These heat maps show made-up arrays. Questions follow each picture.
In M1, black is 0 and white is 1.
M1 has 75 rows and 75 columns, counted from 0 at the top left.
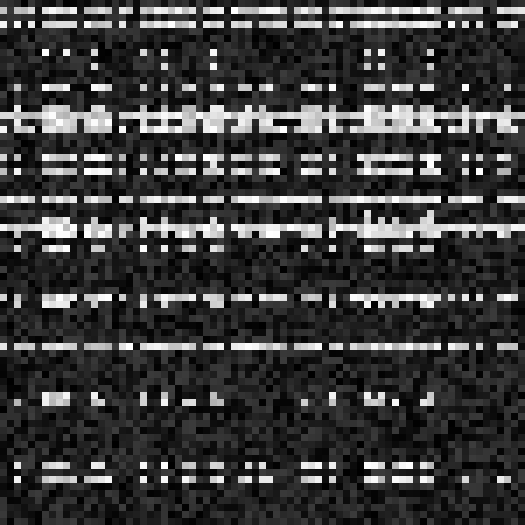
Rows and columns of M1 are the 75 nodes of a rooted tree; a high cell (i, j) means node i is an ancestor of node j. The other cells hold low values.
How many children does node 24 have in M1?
1
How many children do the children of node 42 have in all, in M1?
1
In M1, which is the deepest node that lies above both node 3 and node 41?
28
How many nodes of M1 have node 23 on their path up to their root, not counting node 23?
3
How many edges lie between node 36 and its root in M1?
5
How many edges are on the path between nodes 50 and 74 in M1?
6
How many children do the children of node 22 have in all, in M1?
6
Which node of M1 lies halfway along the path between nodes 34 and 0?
17
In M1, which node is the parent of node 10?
68
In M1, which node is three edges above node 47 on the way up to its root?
43
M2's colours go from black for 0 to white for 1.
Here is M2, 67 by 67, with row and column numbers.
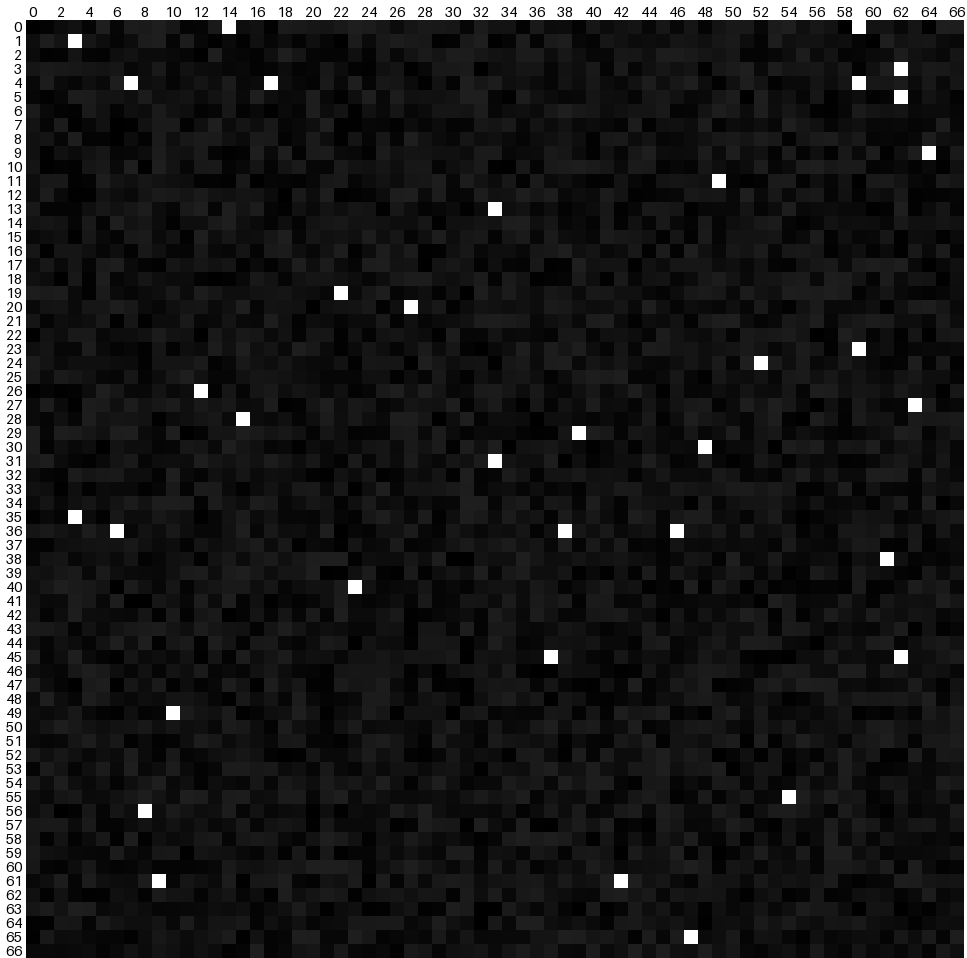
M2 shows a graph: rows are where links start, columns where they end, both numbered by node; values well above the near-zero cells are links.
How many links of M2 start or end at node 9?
2
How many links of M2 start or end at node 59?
3
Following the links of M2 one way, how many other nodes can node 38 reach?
4
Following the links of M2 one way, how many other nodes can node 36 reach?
7
